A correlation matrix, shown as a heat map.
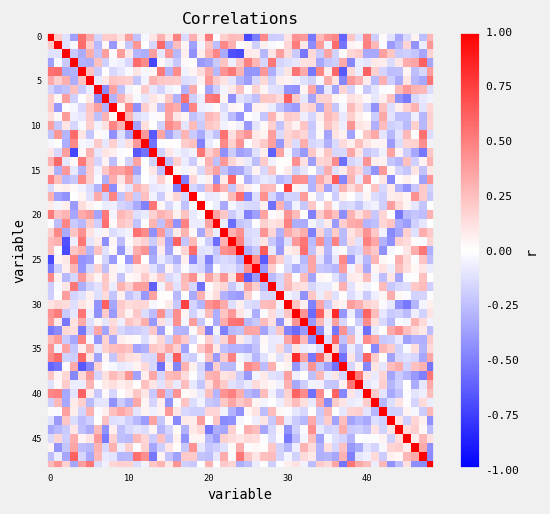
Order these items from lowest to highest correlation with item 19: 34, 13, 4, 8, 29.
8, 34, 4, 29, 13
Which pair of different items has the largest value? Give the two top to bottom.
31, 36
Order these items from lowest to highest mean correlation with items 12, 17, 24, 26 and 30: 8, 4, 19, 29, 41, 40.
19, 29, 8, 4, 40, 41
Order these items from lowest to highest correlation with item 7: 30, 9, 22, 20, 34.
22, 34, 9, 20, 30
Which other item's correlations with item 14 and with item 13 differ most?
11
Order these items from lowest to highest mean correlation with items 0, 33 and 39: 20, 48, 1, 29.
1, 29, 20, 48
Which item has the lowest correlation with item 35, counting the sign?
41
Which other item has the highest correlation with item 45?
6
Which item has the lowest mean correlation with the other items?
33
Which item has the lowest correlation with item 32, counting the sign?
2
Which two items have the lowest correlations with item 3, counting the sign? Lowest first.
13, 38
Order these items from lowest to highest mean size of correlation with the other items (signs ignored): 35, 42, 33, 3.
42, 35, 3, 33
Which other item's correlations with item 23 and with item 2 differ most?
24
